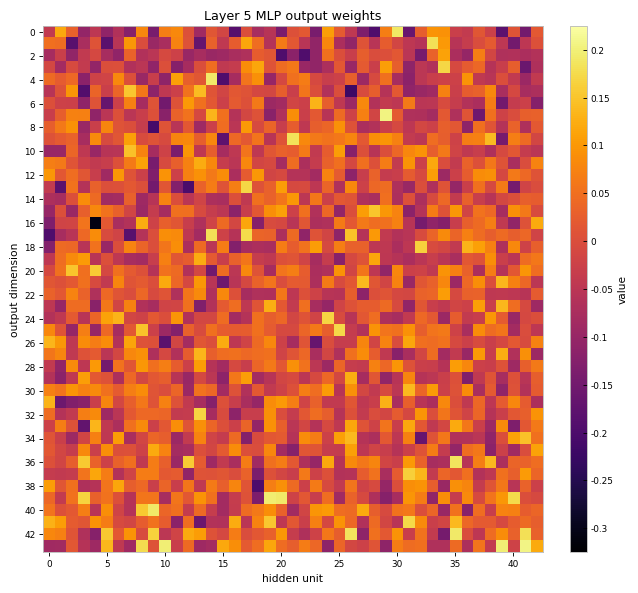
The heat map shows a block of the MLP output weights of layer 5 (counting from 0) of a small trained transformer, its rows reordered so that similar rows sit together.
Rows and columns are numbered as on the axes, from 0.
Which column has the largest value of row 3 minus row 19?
34
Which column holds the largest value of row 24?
24
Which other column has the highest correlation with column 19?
39
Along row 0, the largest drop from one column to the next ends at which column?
31
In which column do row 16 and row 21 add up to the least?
4
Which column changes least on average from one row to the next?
41
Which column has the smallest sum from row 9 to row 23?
9
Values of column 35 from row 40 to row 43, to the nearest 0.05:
0.05 0.15 0.2 0.05
